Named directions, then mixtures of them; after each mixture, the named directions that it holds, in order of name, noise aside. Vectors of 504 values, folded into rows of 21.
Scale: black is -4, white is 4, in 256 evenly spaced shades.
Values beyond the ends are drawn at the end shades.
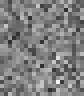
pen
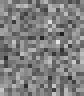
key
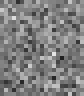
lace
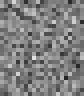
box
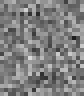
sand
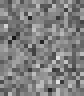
pen.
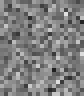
box, key, pen.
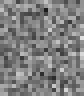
key, lace, sand.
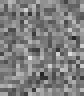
sand.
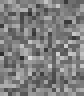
key, sand.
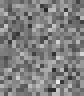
key, pen.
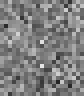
pen.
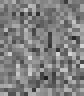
sand.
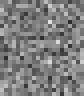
key.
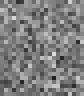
lace.
